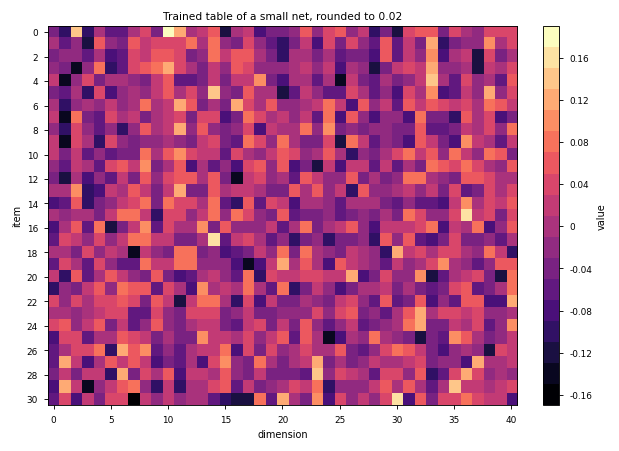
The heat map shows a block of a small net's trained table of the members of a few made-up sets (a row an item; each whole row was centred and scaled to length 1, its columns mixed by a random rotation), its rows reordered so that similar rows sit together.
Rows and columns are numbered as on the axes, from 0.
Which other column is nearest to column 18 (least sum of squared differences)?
27
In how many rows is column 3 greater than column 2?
9
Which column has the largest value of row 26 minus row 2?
6
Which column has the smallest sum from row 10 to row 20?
3
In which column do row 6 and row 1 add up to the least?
1
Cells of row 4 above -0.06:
32
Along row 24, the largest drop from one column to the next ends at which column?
33
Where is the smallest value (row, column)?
30, 7
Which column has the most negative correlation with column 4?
5
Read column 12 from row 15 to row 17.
-0.02 0 -0.04
